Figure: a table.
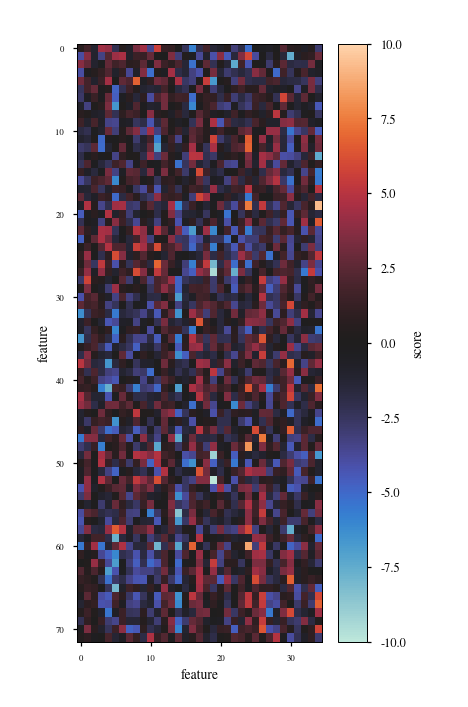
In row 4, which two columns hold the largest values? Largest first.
8, 18
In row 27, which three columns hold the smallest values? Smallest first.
19, 22, 32
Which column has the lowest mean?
14
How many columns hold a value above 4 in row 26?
3
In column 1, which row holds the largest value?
28
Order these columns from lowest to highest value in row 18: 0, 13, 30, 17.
13, 0, 30, 17
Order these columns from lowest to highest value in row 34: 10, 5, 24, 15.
5, 24, 10, 15
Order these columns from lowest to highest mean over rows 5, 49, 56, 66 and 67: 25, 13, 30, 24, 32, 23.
30, 32, 25, 23, 13, 24
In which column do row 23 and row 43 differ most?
0
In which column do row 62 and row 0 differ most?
11
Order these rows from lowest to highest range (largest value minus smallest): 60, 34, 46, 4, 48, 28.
34, 28, 46, 4, 48, 60
